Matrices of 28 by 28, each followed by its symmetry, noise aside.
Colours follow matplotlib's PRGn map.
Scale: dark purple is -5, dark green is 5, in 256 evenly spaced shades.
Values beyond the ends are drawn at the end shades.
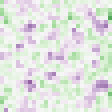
mirrored top to bottom.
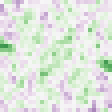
same after a half turn.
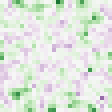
same after a half turn.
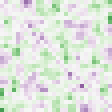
same after a half turn.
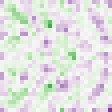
mirrored top to bottom.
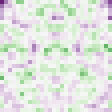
mirrored left to right.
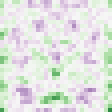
mirrored left to right.
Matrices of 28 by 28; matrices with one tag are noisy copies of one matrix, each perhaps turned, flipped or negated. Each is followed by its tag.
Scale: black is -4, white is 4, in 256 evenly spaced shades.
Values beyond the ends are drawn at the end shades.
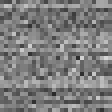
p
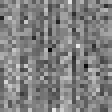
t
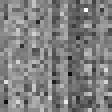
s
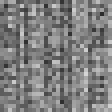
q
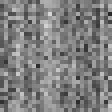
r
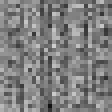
q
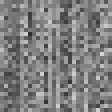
t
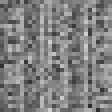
q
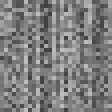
t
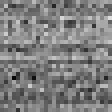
s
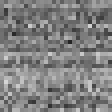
s
